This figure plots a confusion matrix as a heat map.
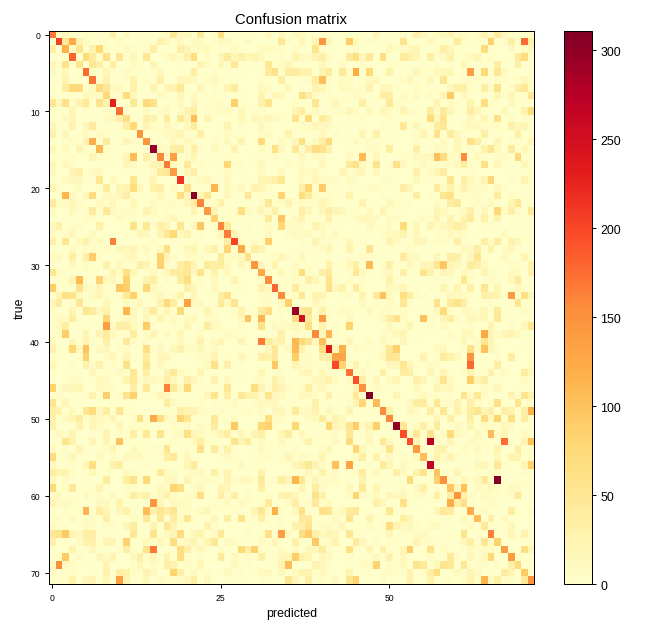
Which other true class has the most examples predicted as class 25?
0
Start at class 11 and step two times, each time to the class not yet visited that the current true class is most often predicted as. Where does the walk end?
2
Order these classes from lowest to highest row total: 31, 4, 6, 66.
4, 6, 66, 31
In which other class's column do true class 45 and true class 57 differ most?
62
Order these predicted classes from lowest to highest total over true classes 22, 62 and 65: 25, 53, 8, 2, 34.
53, 8, 25, 2, 34
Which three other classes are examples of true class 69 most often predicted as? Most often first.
1, 35, 48
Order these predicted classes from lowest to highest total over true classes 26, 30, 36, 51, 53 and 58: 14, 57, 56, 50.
50, 14, 57, 56
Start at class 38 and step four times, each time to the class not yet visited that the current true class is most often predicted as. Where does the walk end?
15
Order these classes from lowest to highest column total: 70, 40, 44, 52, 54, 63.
63, 54, 70, 52, 44, 40
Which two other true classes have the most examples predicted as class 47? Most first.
30, 5
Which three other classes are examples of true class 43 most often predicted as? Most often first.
42, 62, 33
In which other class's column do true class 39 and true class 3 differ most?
64
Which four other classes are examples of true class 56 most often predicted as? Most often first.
44, 42, 71, 6
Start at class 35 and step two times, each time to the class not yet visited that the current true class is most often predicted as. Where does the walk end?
24
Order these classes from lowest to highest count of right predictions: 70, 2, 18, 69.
69, 70, 2, 18
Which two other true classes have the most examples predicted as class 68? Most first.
34, 50
